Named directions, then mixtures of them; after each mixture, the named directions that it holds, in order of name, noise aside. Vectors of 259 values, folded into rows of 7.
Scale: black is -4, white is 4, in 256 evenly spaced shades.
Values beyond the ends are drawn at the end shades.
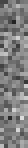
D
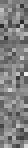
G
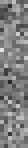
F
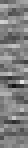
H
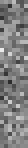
F.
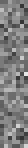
G.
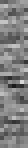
H.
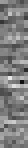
H.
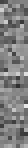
D, G, H.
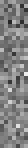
F, G.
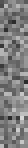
D.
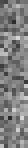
D.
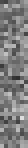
D, H.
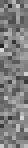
D, F, G.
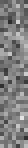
D, F, G.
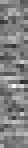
H.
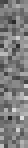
D.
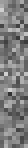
D, G.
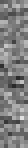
D, F, H.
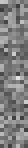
D, G, H.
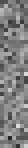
D, G.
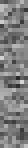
G, H.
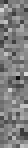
D, G, H.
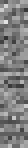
D, G, H.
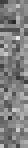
D.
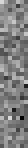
D.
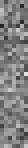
G.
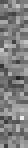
D, F, H.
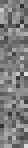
G.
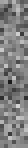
F.
